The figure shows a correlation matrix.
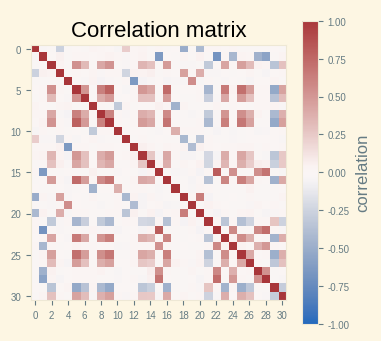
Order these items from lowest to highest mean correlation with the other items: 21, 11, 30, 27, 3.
21, 11, 3, 27, 30
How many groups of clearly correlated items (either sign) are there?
5
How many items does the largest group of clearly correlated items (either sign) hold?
14
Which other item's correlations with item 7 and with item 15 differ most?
22
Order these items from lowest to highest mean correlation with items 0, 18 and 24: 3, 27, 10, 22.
10, 3, 27, 22
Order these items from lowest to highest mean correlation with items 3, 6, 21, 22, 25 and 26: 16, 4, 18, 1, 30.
1, 4, 18, 30, 16
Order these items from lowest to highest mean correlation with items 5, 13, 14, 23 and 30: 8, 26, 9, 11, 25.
11, 26, 8, 25, 9
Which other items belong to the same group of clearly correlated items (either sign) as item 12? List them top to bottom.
4, 19
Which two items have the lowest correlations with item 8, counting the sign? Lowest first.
29, 21
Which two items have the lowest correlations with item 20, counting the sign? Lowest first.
0, 11
